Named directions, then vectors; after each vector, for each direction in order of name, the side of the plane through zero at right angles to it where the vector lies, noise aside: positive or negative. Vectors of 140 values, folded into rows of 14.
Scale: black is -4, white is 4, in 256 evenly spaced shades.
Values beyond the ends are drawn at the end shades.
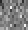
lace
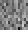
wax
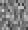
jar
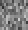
positive, positive, positive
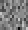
negative, positive, positive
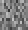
positive, negative, negative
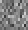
positive, negative, positive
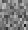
negative, negative, positive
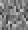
negative, negative, negative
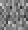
negative, negative, negative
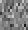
positive, negative, positive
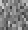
negative, negative, negative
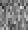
positive, positive, positive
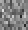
positive, negative, positive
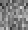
positive, positive, positive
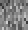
positive, positive, positive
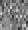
negative, positive, positive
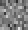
positive, positive, negative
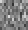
positive, negative, positive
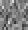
negative, negative, negative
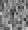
negative, positive, positive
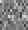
positive, negative, positive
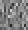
positive, negative, positive
